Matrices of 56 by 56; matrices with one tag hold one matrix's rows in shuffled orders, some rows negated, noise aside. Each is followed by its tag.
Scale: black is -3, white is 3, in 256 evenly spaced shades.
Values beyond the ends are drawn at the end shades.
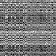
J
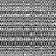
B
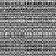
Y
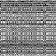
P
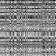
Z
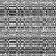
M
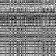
Z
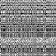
P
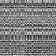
Y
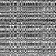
Z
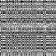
P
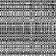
B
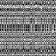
B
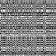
P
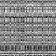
Y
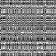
P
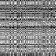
Z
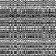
Z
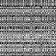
B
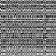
P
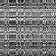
M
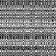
B
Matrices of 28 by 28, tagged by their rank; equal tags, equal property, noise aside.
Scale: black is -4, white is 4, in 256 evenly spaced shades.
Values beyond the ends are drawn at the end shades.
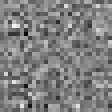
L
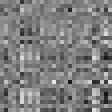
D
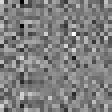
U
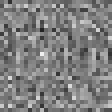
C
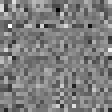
C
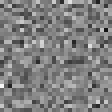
C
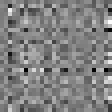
D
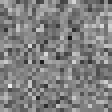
C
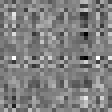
D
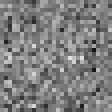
C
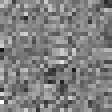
C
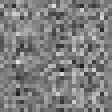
L
